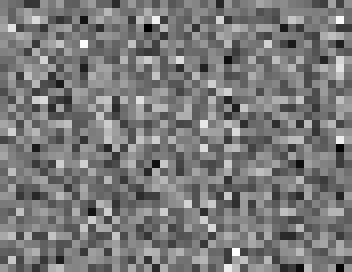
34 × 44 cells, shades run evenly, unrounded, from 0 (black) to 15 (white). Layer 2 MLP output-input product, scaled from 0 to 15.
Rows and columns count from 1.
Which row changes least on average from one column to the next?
2
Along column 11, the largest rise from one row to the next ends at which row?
6
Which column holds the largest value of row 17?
30
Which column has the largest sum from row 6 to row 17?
14
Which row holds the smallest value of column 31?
16
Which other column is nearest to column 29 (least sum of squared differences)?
8
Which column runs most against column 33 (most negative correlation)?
15
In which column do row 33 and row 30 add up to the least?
19
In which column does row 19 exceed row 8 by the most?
29
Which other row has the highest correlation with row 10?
3
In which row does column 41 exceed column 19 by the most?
4
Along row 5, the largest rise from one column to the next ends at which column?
41
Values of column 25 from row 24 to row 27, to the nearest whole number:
5 5 5 8
